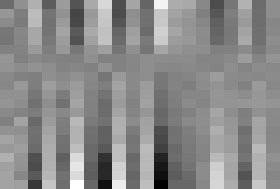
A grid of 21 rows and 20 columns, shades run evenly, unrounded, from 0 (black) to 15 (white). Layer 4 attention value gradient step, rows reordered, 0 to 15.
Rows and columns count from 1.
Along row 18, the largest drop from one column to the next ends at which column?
12
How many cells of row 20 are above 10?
6
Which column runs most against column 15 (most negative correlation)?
20
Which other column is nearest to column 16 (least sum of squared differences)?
9
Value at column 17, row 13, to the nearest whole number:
8
